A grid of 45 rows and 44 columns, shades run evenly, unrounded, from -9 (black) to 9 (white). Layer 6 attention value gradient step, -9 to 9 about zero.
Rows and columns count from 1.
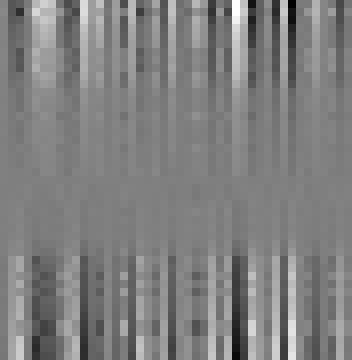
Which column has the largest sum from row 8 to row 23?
30
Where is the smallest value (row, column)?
1, 37
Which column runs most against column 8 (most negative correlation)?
24
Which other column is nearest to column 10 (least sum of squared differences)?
29
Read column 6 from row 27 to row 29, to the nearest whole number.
0 0 0
